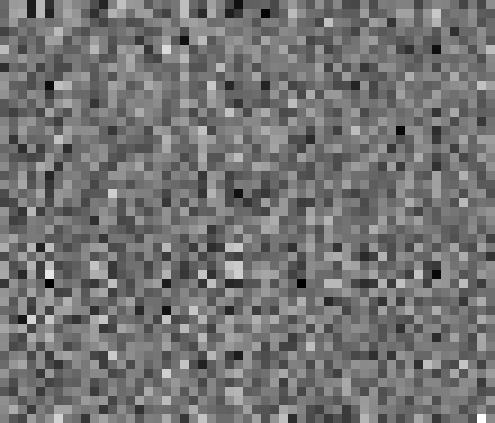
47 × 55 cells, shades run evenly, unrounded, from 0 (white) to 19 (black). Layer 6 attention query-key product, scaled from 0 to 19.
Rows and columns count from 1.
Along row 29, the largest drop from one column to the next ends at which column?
43
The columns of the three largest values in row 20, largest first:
6, 23, 26
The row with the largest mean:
32
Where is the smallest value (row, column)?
47, 54
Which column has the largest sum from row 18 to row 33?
34
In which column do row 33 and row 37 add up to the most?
13
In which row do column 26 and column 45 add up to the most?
15
